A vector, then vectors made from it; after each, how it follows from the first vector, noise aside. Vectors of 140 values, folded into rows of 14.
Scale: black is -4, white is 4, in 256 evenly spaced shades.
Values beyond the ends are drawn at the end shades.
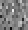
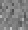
negated, shrunk.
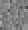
wrapped around, shrunk.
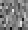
copied.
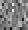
copied.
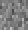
negated, shrunk.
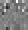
reversed, negated, partly zeroed.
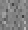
wrapped around, shrunk.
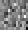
wrapped around, negated.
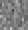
negated, shrunk.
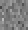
wrapped around, shrunk.
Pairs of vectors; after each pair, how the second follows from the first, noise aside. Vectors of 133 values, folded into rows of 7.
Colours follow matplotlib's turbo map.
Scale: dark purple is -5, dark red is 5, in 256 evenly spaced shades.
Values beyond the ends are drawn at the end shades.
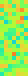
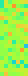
wrapped around, partly zeroed.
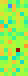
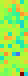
shuffled.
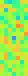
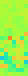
wrapped around, partly zeroed.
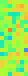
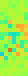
wrapped around, partly zeroed.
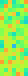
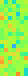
partly zeroed.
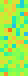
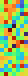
scaled up.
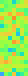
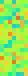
wrapped around, negated.
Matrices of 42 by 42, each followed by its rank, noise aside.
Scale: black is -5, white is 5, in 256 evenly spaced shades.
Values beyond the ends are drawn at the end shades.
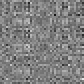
three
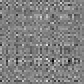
three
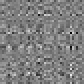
three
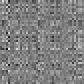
two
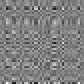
two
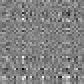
two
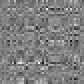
four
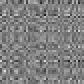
two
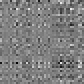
three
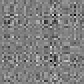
three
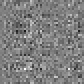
five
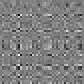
two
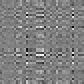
two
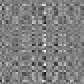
two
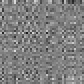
three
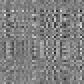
two
